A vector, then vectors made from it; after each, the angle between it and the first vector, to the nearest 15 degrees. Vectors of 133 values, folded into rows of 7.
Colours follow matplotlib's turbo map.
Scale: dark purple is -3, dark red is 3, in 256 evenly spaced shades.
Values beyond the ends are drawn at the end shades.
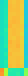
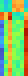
90 degrees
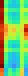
120 degrees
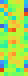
60 degrees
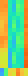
165 degrees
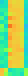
15 degrees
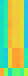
15 degrees
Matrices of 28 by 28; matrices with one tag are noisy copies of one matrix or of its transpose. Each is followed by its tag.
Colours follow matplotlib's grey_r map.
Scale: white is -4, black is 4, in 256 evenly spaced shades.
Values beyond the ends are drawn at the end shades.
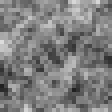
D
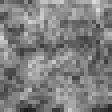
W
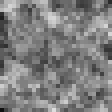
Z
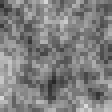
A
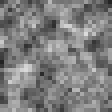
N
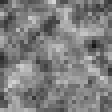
N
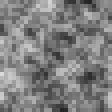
D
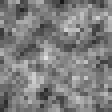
N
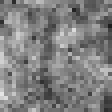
W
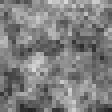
W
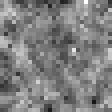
Z
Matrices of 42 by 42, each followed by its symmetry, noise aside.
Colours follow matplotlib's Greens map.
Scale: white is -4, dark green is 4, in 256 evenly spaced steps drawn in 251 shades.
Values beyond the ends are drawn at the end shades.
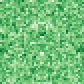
mirrored left to right.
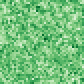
symmetric across the other diagonal.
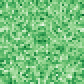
mirrored left to right.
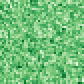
antisymmetric.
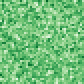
antisymmetric.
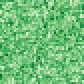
same after a half turn.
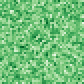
symmetric.
